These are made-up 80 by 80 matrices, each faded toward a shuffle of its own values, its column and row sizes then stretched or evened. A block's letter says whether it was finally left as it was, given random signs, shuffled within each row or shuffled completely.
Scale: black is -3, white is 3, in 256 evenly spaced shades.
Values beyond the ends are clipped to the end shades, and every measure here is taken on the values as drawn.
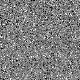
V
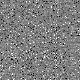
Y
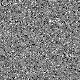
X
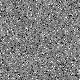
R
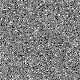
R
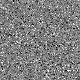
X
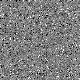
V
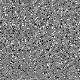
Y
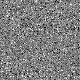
X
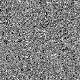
Y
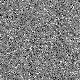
R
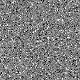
V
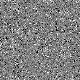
V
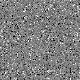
Y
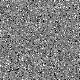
V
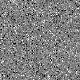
Y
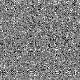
Y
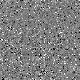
Y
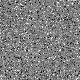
X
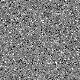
X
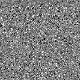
Y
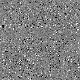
V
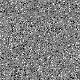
V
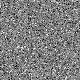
R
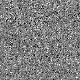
V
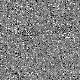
V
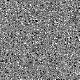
V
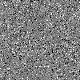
R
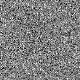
V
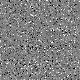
V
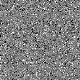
Y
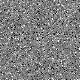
V
